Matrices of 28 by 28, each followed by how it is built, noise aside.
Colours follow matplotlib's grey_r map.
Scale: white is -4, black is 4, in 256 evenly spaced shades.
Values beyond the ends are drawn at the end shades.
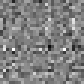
low rank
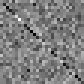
diagonal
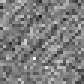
Hankel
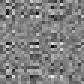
low rank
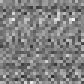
repeating columns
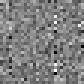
uneven columns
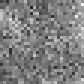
smooth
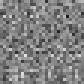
repeating columns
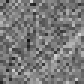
Hankel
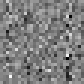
uneven columns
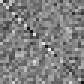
diagonal
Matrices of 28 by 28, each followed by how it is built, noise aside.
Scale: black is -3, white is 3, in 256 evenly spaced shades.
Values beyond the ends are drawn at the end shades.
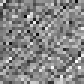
Hankel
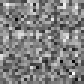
blocks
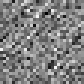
Hankel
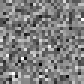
noise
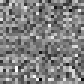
blocks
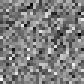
Hankel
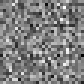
blocks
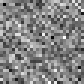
Toeplitz
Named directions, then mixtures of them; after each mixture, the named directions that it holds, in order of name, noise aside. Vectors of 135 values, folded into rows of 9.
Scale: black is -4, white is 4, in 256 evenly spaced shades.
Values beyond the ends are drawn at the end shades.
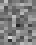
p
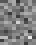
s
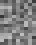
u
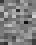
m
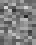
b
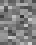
b, p, u.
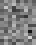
b, p, s.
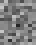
p.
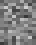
b, m, u.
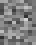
b, s.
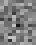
p.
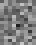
p, s.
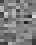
m.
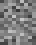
b, m, u.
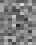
p, s.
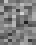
m, p, u.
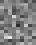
b, p, u.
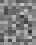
p, s.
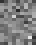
m, s, u.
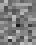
p.
